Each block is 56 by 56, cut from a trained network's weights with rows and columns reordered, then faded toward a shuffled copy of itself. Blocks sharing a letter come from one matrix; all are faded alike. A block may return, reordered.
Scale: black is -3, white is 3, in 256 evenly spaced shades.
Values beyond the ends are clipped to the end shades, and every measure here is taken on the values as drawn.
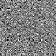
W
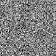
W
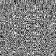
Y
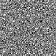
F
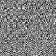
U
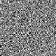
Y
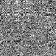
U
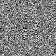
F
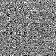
F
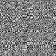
U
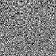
Y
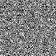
F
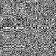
U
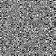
Y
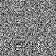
W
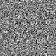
Y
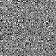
Y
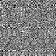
U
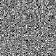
W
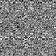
U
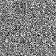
F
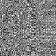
Y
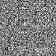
F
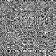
U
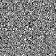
F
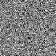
W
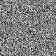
F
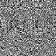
Y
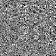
W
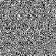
F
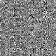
W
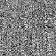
U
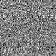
F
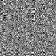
Y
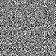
Y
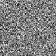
F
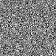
F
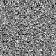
F
